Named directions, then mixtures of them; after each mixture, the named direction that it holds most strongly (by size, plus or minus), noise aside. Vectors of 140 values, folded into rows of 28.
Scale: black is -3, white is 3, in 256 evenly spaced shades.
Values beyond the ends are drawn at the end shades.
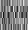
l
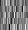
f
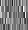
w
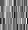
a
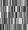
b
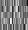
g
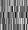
l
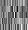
l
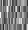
b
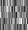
b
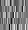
f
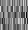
l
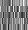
l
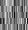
a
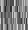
a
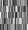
b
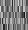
w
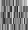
g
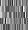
w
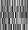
l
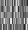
g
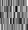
b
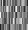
b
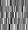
f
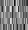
g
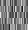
b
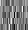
f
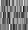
f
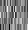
b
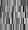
w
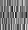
l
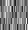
a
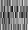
l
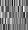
w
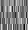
a
